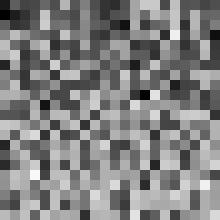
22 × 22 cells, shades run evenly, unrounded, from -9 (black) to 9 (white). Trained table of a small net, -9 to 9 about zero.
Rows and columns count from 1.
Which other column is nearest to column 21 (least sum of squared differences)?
11
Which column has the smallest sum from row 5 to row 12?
3
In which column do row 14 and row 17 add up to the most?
4
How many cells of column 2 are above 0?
11
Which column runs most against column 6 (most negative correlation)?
5
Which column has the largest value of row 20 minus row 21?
7
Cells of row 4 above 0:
10
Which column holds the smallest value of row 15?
1
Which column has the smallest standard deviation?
20
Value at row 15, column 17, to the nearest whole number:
2
